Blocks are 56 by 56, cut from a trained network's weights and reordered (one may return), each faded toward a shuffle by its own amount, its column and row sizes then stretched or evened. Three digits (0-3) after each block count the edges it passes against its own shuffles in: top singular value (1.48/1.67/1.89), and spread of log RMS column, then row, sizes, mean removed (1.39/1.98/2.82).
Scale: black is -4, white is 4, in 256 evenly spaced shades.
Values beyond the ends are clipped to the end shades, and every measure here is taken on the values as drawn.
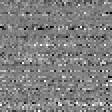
0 0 3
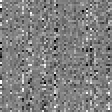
2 3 0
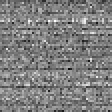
3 1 2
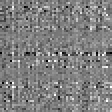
2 0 3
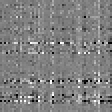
3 1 3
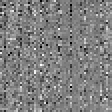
0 3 1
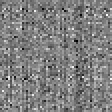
2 0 2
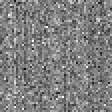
0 1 0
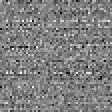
1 0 2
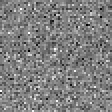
0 1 0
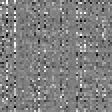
1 3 1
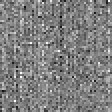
1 1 1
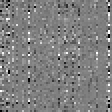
2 3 1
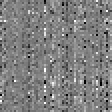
1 3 1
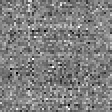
1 1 0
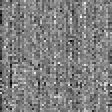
2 2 0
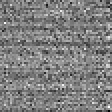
2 1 0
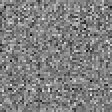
0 0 2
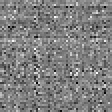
2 2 1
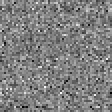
0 0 1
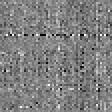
2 1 2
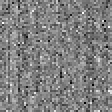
1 0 0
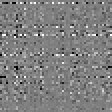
1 2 3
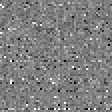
0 0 2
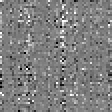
0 3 1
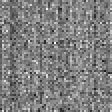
2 0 1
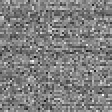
1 0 0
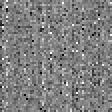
0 2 0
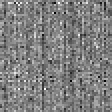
3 1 1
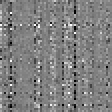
3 3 1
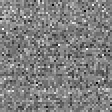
0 0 0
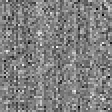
1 1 0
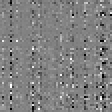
1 3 2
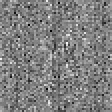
0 1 0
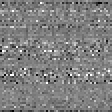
1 0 3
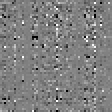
0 3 2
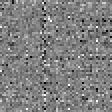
1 2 1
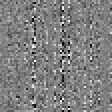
2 3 0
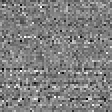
0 0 2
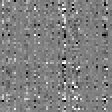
1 3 1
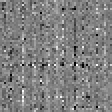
1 2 1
